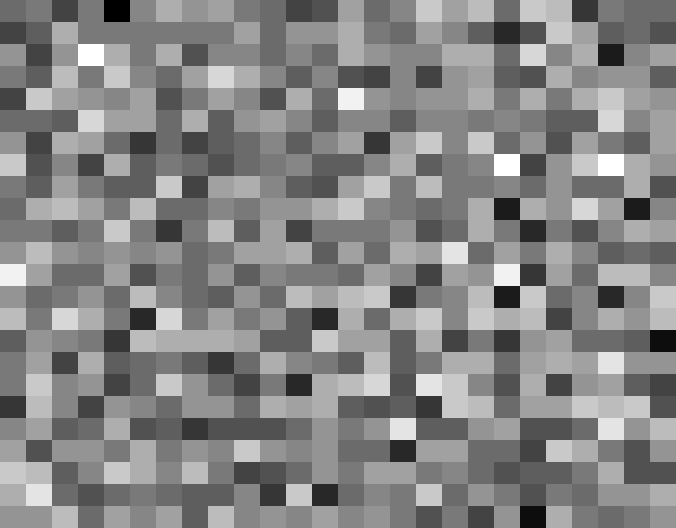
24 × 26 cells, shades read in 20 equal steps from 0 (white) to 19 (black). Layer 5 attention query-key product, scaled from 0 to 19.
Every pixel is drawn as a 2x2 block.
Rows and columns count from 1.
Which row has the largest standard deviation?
18
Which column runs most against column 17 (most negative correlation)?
5
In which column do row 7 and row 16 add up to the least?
17
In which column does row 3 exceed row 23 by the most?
2
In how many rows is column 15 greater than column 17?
9
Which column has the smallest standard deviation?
11
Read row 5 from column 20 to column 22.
10 6 10
